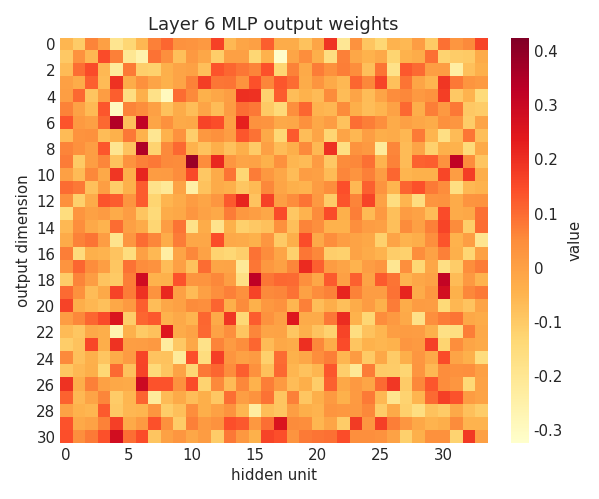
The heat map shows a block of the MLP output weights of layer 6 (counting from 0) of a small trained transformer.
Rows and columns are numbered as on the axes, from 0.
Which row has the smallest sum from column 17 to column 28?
1
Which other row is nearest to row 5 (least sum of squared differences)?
15
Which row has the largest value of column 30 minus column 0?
18
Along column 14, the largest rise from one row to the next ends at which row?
12
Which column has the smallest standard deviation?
20
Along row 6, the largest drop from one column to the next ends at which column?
5
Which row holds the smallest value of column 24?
21
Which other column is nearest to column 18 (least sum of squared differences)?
13
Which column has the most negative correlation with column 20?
26
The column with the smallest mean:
7
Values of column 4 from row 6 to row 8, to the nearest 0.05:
0.35 -0.05 -0.2
